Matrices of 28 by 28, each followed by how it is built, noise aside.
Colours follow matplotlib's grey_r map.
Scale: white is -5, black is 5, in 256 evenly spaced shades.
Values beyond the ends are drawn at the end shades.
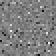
sparse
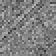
Hankel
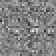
low rank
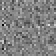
low rank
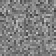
repeating columns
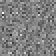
low rank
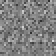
repeating columns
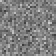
noise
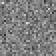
noise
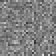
low rank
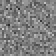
noise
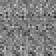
repeating columns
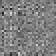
low rank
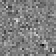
banded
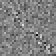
banded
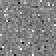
sparse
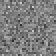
repeating columns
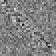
banded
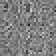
low rank
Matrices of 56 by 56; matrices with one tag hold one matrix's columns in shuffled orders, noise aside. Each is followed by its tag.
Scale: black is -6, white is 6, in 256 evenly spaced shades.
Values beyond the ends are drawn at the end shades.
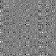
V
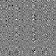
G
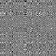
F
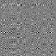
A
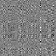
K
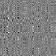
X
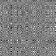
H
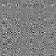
A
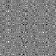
V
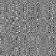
X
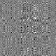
X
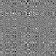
F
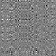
G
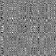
X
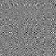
A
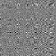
A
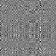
K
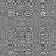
F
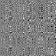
X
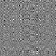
G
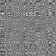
F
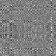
K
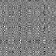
H
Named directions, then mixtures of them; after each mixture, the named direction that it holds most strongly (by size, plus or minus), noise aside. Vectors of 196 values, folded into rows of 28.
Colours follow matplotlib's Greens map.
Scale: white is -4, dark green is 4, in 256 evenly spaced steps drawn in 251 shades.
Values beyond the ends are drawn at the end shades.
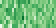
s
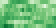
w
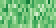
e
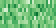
e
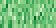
e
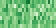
e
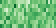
s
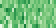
s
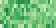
s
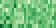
s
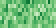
e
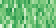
s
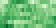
w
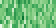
s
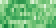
w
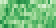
w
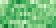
w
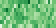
s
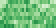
w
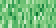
e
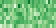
e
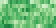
w
